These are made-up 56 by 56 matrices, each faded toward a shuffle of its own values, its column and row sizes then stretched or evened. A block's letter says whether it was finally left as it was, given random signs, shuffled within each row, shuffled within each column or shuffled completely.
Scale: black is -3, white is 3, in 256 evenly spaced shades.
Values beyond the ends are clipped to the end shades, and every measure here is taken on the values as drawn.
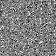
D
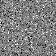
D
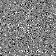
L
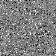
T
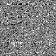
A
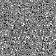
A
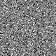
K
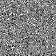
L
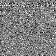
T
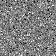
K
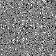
L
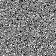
K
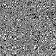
A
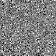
L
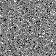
K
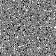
D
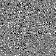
A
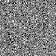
A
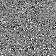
T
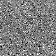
L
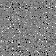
A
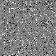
L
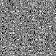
A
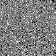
L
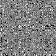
A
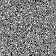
D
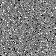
K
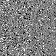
D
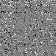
L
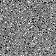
T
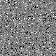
T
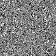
D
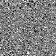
A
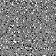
A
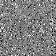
L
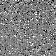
T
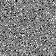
T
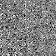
L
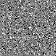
L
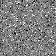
T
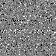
T
